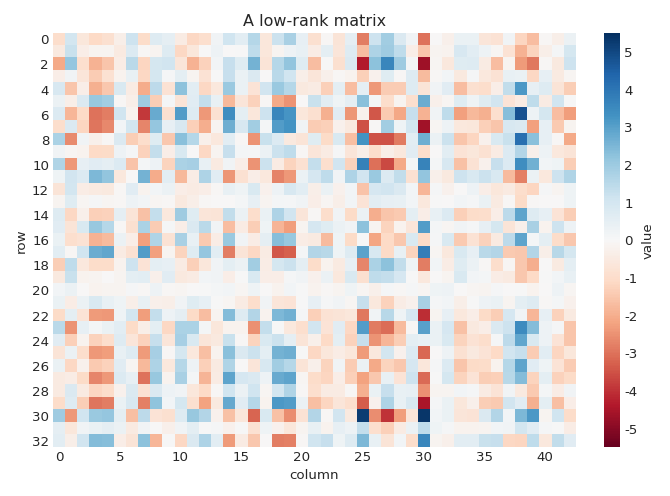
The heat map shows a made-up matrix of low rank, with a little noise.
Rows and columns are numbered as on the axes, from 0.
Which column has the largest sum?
38
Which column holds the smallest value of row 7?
30
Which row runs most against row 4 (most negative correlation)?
11
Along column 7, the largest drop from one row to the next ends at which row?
6
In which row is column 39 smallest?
2
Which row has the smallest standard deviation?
20
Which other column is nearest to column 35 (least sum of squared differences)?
41
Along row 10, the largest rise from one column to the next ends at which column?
25
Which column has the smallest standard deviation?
31
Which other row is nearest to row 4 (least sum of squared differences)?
26
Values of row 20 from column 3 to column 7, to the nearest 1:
0 0 0 0 0
